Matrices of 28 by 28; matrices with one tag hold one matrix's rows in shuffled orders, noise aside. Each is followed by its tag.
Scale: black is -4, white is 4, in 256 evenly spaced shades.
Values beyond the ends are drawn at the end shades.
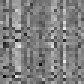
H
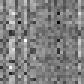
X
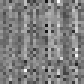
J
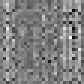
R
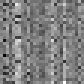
H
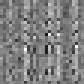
J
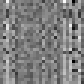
R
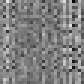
R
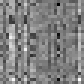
X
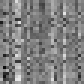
H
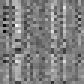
H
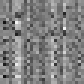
H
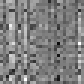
X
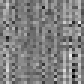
R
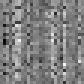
H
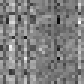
X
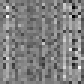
R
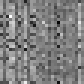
X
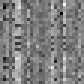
H
